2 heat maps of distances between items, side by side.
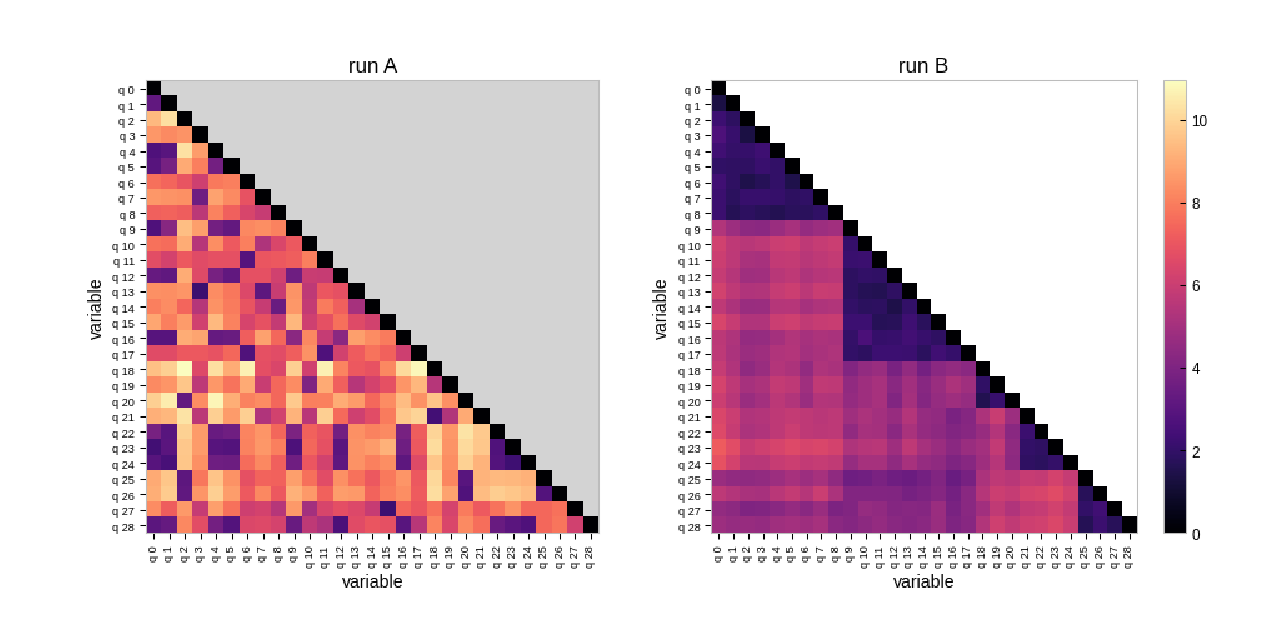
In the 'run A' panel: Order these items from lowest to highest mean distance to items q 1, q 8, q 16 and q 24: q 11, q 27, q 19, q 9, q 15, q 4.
q 4, q 9, q 11, q 27, q 15, q 19
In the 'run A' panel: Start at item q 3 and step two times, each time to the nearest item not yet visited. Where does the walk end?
q 7
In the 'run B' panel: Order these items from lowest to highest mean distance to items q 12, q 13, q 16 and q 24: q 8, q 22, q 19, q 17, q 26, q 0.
q 17, q 22, q 26, q 19, q 8, q 0
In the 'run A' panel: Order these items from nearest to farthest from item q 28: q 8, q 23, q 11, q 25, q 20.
q 23, q 11, q 8, q 25, q 20
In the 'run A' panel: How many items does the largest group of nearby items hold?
11
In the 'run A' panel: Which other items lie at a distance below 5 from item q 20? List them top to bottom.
q 2, q 25, q 26
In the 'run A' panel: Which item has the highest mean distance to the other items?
q 18
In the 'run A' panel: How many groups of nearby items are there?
8
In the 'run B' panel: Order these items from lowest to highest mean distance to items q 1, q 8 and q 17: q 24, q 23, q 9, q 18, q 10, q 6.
q 6, q 9, q 10, q 18, q 24, q 23
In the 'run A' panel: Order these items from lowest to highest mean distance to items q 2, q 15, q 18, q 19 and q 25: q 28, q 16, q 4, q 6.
q 28, q 6, q 16, q 4
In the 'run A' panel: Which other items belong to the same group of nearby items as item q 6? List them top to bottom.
q 11, q 17
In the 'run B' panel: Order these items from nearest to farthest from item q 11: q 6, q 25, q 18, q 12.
q 12, q 25, q 18, q 6
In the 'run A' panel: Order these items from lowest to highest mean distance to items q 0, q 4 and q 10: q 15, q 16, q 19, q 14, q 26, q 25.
q 16, q 19, q 14, q 15, q 25, q 26
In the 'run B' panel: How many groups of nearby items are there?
5
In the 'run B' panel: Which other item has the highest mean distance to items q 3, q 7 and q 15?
q 23
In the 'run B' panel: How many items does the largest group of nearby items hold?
9
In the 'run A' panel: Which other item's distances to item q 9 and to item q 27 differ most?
q 15
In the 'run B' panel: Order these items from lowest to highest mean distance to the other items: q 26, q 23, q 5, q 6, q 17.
q 17, q 6, q 5, q 26, q 23
